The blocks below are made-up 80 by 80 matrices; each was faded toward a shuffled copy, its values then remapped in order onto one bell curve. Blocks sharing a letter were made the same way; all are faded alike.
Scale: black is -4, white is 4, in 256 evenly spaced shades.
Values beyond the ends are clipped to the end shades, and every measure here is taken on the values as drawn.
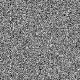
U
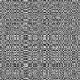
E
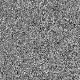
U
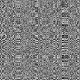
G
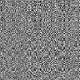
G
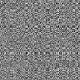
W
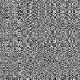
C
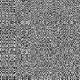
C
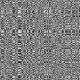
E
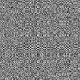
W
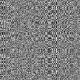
G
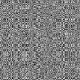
G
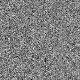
U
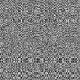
W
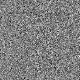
U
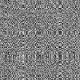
W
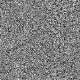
U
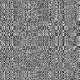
G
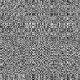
W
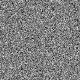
U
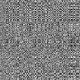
W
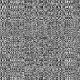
W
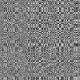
E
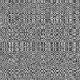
E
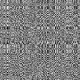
G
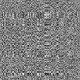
W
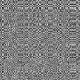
E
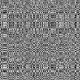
E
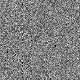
U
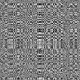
E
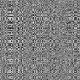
G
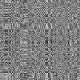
G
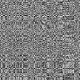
W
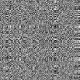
C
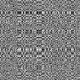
E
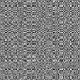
E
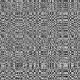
E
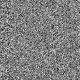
U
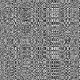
G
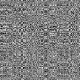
C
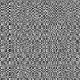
E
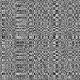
E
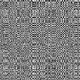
E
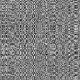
G
